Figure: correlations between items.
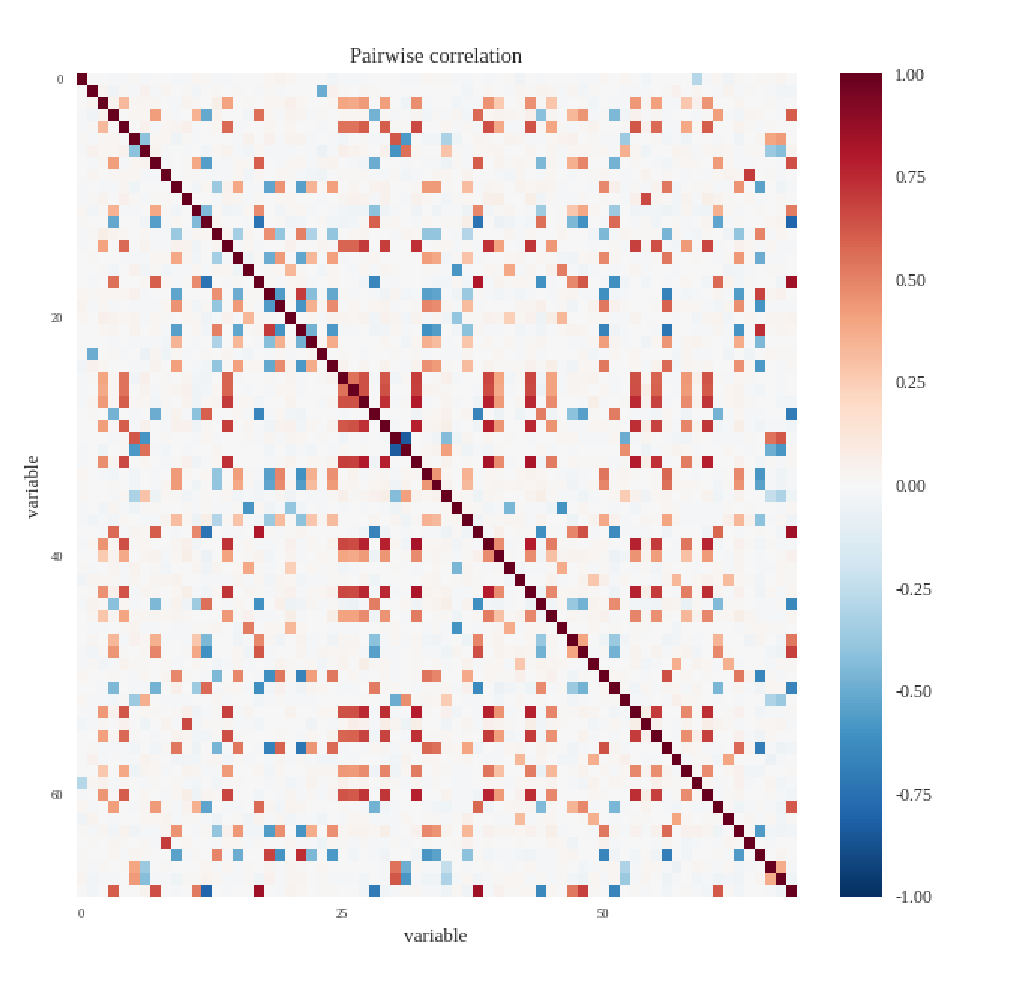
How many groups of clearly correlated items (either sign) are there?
10
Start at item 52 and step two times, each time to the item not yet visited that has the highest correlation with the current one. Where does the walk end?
6
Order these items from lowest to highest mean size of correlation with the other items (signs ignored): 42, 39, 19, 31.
42, 31, 19, 39
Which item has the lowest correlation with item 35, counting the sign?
30
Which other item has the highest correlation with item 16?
46
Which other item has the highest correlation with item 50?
56
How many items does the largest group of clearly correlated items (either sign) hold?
16
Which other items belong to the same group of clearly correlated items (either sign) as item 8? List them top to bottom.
64
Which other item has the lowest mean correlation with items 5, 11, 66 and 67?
31
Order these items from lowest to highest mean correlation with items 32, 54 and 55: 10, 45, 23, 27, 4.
23, 10, 45, 4, 27
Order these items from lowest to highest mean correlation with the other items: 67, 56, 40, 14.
67, 56, 40, 14
